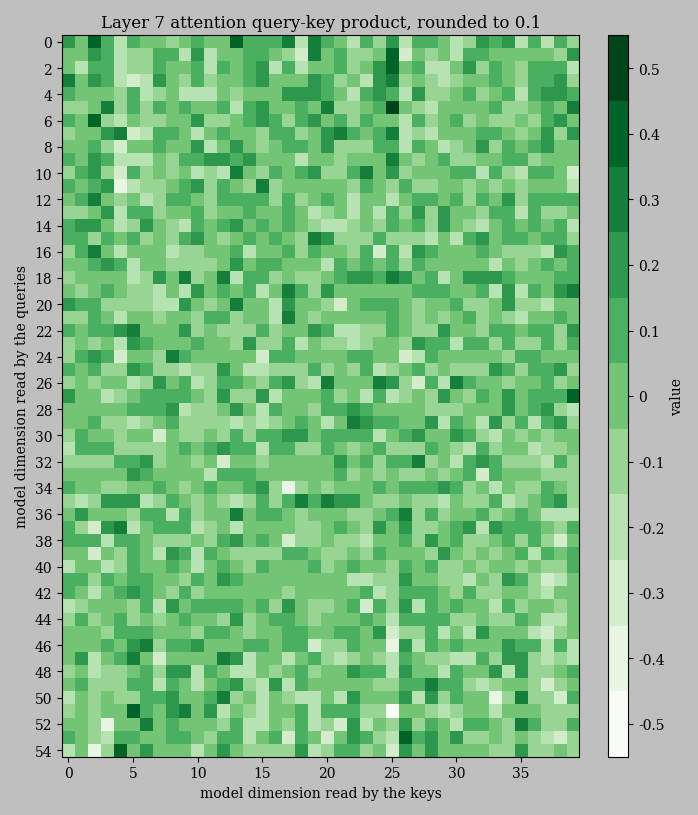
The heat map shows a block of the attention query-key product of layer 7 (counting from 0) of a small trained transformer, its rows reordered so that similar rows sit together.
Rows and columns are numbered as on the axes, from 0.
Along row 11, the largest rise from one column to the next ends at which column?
15
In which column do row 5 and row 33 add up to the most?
25
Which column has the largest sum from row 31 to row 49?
26
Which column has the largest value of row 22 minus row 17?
5
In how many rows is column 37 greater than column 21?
21
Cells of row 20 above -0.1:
24
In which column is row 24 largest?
8
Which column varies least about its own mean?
1
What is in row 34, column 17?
-0.4
